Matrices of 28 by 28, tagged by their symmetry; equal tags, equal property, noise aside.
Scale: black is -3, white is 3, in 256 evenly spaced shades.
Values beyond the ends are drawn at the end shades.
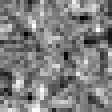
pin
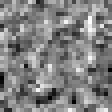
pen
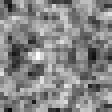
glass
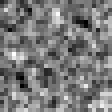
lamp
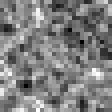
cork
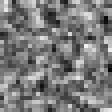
pen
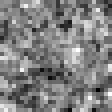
pin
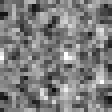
glass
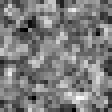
lamp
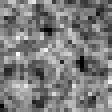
cork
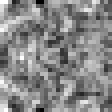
glass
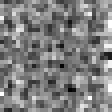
glass
